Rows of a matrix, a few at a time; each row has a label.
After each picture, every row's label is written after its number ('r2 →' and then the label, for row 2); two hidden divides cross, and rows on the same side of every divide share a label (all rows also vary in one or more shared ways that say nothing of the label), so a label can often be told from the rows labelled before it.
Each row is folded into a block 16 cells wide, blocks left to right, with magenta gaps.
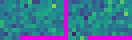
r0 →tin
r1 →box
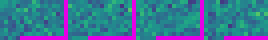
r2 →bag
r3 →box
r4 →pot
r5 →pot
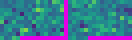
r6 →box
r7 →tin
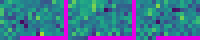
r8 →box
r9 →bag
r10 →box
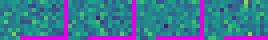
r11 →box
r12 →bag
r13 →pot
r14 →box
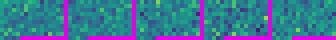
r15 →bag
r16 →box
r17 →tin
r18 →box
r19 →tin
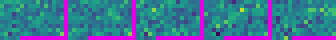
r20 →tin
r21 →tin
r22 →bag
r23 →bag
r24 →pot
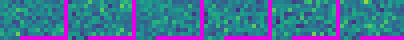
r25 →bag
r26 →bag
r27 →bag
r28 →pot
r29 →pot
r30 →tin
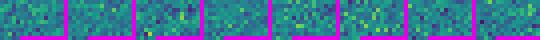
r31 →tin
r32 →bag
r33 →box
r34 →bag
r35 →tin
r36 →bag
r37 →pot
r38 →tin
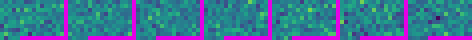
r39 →bag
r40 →tin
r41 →bag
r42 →pot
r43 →bag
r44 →tin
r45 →box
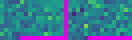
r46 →box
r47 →bag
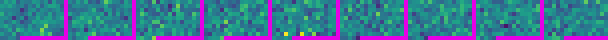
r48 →box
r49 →bag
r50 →box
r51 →box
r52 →pot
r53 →box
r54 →tin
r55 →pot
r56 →box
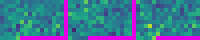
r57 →bag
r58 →bag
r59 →pot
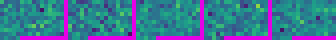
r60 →box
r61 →pot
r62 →box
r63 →bag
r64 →pot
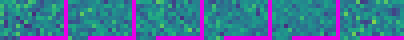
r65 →pot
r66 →bag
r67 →bag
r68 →box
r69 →tin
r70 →box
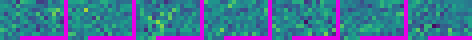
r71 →pot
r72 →bag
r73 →bag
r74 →pot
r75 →tin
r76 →box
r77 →box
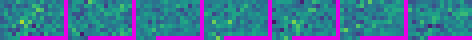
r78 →bag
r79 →tin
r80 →box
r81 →bag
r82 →bag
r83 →box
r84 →pot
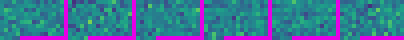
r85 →bag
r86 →pot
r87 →pot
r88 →pot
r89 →tin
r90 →box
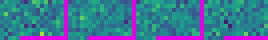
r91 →pot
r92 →bag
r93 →tin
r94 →pot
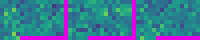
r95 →box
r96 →pot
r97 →box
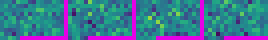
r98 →tin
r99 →tin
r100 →tin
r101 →tin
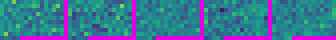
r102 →bag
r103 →bag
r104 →bag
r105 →box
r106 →pot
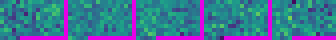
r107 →box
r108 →box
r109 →bag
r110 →pot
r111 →bag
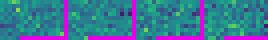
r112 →bag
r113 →tin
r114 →tin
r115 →tin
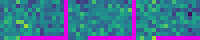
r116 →tin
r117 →pot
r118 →tin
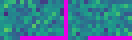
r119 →tin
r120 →tin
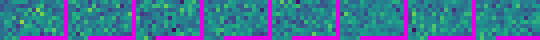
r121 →tin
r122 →pot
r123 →tin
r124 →box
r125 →pot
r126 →box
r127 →pot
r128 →box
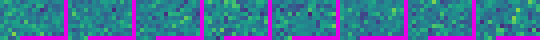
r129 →pot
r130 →pot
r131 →tin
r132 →tin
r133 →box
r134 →pot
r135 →tin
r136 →box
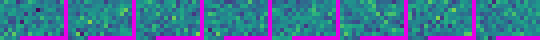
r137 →pot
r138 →bag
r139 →tin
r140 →pot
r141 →box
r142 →bag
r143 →tin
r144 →box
